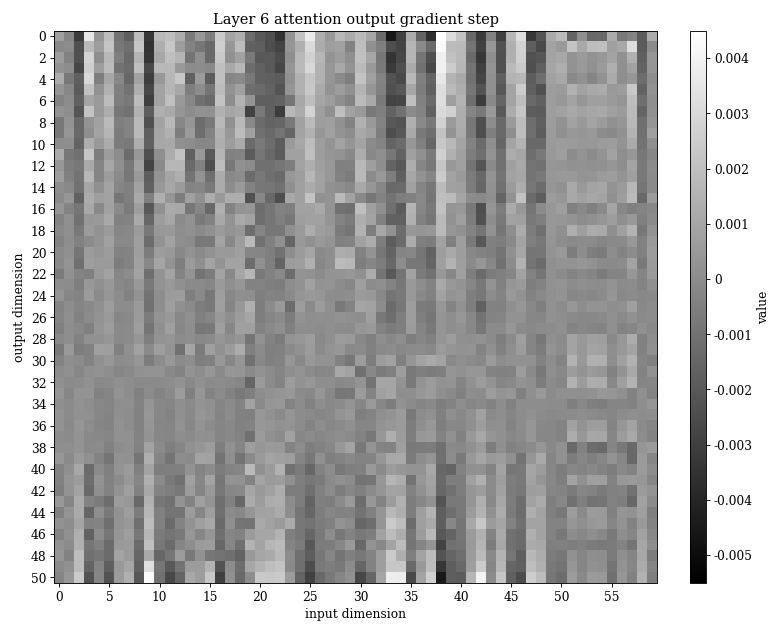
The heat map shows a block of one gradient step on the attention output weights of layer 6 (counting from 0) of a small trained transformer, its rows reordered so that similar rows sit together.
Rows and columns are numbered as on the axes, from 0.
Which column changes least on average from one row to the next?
49
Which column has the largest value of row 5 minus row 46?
38
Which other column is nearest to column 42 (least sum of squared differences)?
34
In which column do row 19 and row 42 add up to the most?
19
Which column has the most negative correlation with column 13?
12
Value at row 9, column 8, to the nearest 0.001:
0.002
